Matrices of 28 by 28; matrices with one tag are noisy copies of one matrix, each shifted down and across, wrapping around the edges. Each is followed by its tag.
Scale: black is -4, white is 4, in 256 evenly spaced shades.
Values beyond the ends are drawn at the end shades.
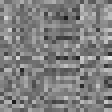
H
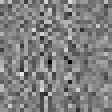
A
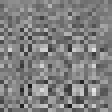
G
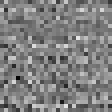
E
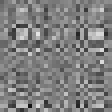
G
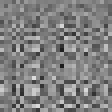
G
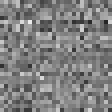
E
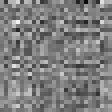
H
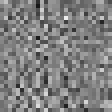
A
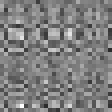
G
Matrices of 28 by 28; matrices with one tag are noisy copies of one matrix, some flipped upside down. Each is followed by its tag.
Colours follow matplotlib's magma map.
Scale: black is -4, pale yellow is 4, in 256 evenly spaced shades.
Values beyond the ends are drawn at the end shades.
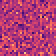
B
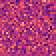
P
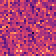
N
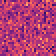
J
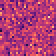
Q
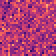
N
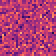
B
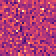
B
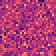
B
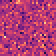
B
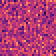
J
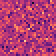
P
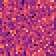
Q
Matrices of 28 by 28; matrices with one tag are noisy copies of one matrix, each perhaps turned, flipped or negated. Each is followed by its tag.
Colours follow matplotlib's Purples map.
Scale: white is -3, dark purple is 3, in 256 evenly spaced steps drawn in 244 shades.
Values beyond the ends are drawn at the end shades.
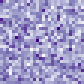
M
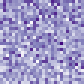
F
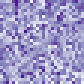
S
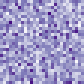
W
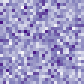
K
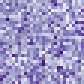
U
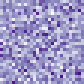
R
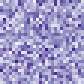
R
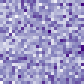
U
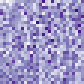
S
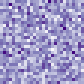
R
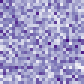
S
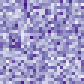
K
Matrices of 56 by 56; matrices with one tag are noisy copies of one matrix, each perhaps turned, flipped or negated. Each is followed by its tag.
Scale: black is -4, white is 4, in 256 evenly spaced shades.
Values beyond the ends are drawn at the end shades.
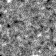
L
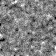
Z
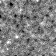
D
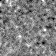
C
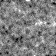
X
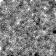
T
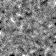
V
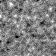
D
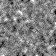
V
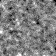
T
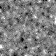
L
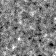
D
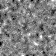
V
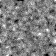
L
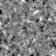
V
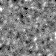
L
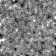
Z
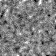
Z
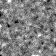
L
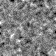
V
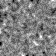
V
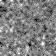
C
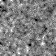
C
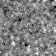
C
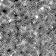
D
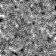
Z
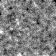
T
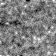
X
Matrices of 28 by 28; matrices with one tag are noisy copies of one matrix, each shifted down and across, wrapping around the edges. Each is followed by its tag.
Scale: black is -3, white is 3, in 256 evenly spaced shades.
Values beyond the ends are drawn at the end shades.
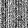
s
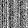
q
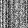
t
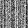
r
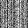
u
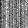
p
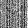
s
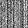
r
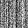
p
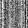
q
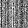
u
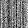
u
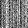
p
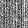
s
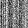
q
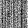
p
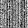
s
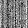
u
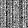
r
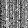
p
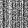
p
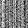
p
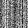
u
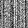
r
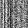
t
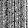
u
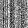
q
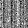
p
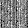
s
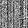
r
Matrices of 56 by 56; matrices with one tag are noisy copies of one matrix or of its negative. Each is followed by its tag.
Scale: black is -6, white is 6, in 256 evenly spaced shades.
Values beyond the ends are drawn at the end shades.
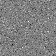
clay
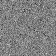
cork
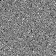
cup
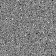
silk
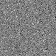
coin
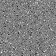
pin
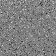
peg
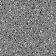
clay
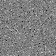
clay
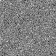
cup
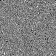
cup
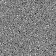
pin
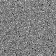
peg
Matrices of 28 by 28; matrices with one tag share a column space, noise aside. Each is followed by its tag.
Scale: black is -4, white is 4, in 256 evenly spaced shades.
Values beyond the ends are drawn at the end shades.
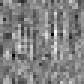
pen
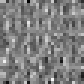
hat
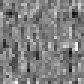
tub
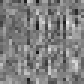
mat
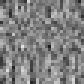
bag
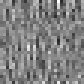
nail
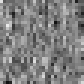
hat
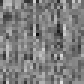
pen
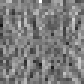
mat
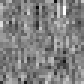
hat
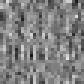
pen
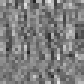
pen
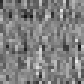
nail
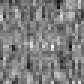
nail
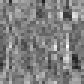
nail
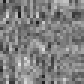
bag
